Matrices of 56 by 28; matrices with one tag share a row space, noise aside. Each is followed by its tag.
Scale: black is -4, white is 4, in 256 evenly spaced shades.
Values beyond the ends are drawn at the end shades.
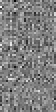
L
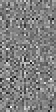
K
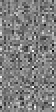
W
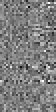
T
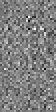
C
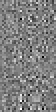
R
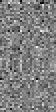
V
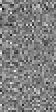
L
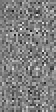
R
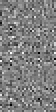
L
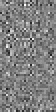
K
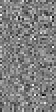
W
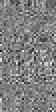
W
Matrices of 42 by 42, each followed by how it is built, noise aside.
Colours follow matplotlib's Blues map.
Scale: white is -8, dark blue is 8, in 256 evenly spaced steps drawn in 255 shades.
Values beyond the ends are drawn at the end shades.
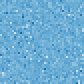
sparse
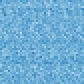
repeating columns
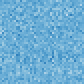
low rank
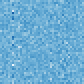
uneven columns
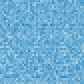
repeating columns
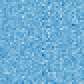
uneven columns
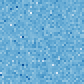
sparse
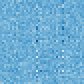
low rank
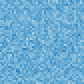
repeating columns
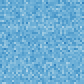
repeating columns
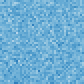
repeating columns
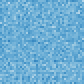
repeating columns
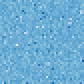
sparse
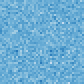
low rank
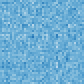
low rank
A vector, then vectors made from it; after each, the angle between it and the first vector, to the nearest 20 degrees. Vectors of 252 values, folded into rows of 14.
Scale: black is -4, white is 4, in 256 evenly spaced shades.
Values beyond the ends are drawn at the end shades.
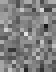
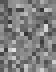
140 degrees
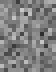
60 degrees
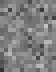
120 degrees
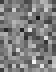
120 degrees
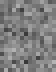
140 degrees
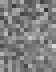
60 degrees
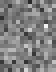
140 degrees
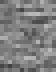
120 degrees
